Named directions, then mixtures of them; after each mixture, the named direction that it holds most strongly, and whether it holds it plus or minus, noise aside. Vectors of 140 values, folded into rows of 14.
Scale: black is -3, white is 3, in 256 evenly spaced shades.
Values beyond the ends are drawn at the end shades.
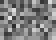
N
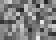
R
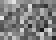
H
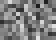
R, plus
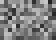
N, minus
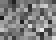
H, minus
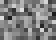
N, minus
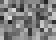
N, plus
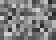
N, minus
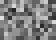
N, minus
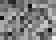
H, minus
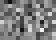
R, minus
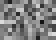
R, minus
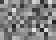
N, plus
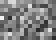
H, plus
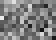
H, plus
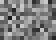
N, minus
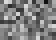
R, plus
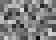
R, minus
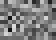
N, minus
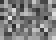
N, plus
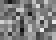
R, minus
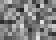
R, plus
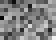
H, minus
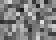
R, plus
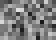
R, minus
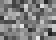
R, plus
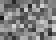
H, minus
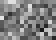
H, plus
